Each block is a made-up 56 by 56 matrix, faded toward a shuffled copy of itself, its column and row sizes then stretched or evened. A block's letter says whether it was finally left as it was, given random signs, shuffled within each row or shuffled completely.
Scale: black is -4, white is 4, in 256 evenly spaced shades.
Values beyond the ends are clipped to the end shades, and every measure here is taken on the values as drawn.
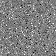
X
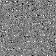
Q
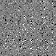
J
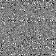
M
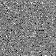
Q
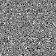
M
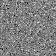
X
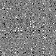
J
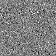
Q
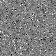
X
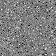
X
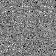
Q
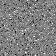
X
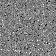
X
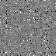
J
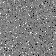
X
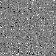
M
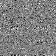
Q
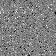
X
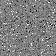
X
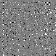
M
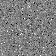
X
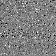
Q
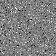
X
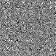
M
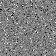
X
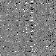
J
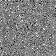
X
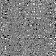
J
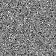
X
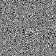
M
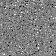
X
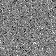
X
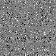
M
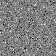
X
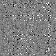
J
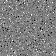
X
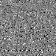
Q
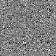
J
